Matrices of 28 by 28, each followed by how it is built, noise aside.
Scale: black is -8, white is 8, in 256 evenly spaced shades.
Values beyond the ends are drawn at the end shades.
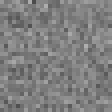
blocks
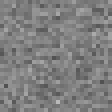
blocks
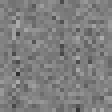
uneven columns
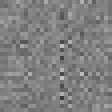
low rank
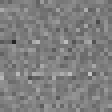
uneven rows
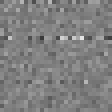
uneven rows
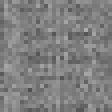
blocks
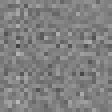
low rank
